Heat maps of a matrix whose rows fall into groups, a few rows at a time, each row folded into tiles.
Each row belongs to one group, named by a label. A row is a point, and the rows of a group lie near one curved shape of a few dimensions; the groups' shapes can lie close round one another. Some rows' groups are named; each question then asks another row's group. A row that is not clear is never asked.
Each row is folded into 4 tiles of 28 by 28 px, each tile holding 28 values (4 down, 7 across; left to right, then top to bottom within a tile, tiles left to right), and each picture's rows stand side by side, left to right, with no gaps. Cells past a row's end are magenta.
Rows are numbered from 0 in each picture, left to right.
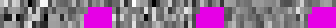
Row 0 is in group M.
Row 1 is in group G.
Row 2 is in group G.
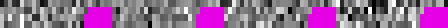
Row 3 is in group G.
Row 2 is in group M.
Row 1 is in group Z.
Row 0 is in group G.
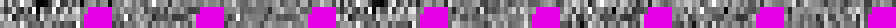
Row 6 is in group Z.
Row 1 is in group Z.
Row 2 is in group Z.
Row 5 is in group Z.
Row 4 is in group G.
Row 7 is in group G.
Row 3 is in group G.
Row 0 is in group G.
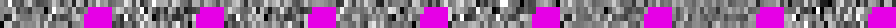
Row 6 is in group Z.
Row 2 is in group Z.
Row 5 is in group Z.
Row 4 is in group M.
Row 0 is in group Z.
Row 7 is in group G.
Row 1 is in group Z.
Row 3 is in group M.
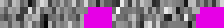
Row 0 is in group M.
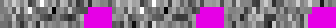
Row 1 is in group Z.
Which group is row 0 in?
Z
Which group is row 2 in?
M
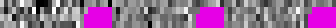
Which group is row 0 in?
G
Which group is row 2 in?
G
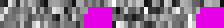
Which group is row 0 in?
M
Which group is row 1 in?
G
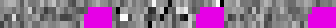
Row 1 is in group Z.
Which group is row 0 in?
Z
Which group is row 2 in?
M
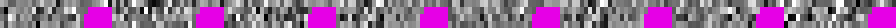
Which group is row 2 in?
Z
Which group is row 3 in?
M
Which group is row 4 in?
G
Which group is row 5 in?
M
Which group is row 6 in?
M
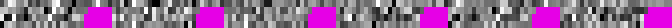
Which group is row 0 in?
M
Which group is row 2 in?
G
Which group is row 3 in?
Z
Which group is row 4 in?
M
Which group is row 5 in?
Z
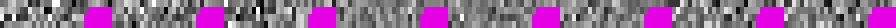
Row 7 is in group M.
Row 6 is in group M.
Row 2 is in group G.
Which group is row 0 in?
M
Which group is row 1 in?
Z
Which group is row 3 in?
G
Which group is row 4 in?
Z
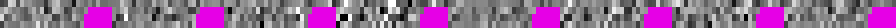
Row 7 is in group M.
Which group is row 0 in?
M
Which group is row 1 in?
Z
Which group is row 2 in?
Z
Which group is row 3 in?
M
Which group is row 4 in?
M
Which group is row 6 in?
G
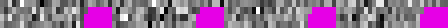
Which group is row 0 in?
G
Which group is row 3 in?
M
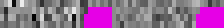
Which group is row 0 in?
G
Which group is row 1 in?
M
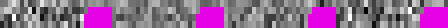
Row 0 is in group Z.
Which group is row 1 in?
M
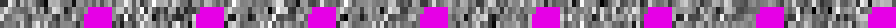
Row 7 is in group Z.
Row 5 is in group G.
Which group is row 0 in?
M
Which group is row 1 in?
Z
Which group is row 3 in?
M
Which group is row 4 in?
M
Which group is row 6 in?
M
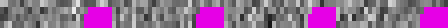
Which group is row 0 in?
G
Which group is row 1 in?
G
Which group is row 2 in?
M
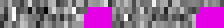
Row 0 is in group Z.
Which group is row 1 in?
Z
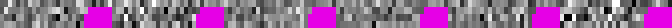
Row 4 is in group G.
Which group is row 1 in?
Z
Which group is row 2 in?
G
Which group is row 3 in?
Z
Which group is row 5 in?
M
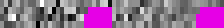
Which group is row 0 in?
Z
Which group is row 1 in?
M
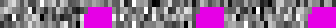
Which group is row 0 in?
Z
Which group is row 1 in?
G
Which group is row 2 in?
G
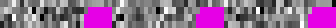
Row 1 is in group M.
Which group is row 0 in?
Z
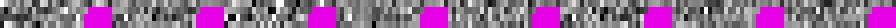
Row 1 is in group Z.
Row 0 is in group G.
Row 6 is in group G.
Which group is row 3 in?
Z
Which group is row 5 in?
Z
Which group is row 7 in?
G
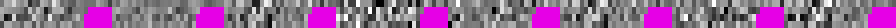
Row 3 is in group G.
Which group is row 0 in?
M
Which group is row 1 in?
M
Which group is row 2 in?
M
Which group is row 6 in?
Z
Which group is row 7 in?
M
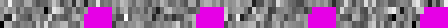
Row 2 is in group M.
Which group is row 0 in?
Z
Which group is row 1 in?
Z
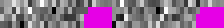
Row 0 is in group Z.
